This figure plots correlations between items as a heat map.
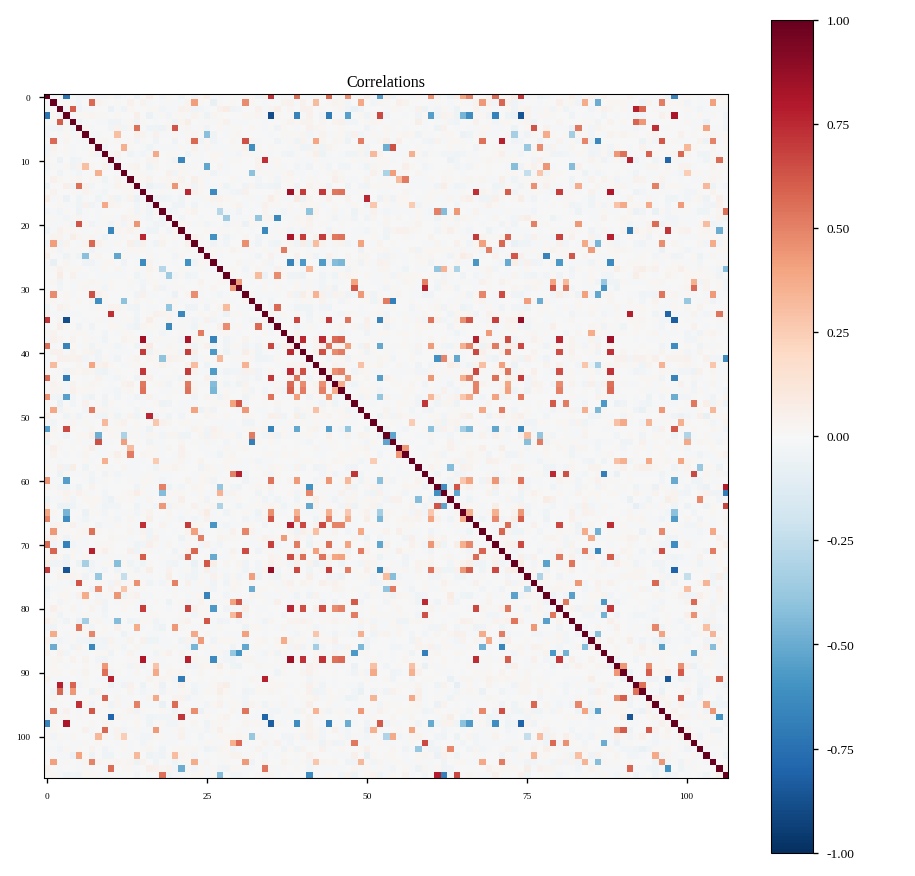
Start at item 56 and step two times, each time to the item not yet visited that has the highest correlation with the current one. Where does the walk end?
55
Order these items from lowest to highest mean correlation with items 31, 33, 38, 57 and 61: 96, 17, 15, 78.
78, 17, 96, 15
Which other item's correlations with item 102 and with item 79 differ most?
59
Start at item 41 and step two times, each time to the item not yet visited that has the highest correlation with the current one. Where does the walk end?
27
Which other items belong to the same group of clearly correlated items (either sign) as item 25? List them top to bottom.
6, 11, 73, 78, 82
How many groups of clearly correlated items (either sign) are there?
16
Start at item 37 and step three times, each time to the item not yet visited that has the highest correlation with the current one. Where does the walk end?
85
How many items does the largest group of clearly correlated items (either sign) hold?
13
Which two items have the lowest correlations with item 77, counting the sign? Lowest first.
32, 53
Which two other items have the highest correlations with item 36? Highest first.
33, 28
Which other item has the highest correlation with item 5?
95
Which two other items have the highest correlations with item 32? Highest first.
53, 75
